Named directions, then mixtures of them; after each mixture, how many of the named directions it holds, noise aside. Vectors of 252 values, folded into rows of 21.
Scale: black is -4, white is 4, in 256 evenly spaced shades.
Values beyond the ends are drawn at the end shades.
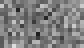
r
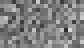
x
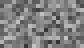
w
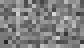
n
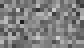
three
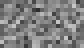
two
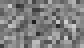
three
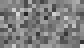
two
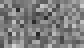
one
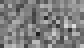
two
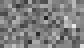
four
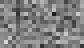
one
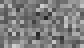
one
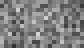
one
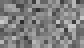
two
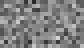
three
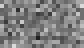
two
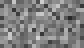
four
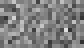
one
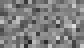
four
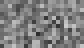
two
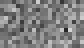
one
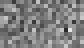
one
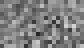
two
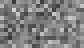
four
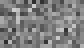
two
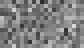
three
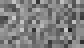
one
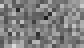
one
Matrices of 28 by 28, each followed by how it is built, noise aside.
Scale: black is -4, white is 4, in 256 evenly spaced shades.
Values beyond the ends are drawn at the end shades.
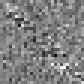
banded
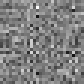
low rank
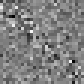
banded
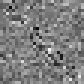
banded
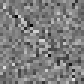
banded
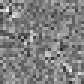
block diagonal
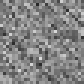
Toeplitz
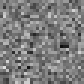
low rank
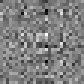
low rank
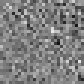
upper triangular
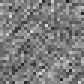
Hankel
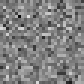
low rank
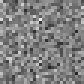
repeating rows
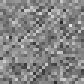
Hankel
